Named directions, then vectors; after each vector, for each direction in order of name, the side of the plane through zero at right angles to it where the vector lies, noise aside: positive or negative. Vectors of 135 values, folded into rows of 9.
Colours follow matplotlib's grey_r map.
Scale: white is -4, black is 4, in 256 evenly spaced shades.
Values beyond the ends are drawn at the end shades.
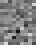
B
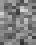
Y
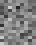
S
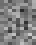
positive, negative, negative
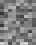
positive, positive, negative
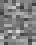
negative, positive, negative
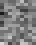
positive, positive, negative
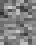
negative, positive, negative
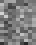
negative, negative, positive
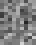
positive, negative, negative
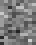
positive, negative, positive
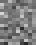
negative, negative, positive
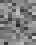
negative, negative, negative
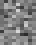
negative, positive, negative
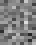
negative, positive, positive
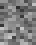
positive, positive, negative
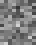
positive, positive, positive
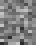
negative, negative, positive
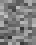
negative, negative, positive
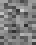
positive, negative, positive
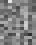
negative, positive, positive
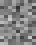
positive, positive, positive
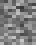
negative, positive, negative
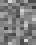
negative, positive, positive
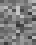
negative, negative, negative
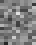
negative, negative, negative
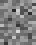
negative, negative, negative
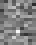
negative, positive, negative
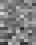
negative, negative, positive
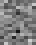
positive, negative, positive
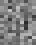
positive, negative, negative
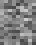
positive, negative, positive
